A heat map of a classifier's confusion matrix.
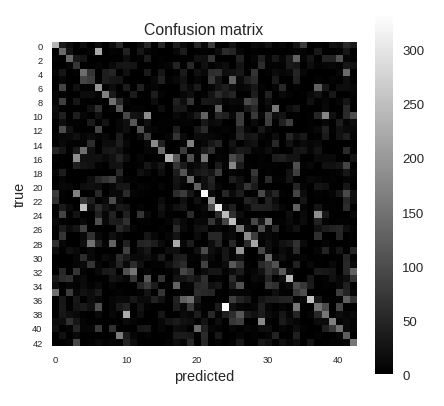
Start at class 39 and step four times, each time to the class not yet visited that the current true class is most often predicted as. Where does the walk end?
41
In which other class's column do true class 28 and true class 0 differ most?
17
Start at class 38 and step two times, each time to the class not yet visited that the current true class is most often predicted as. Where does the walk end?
13
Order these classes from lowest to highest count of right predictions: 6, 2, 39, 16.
2, 39, 6, 16
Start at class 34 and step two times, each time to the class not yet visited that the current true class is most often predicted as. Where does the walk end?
25
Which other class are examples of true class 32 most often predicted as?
11
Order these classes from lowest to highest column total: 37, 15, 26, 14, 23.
14, 15, 37, 23, 26
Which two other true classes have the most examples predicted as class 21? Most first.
16, 10
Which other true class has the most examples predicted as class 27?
8
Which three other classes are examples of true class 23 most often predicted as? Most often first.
4, 34, 22
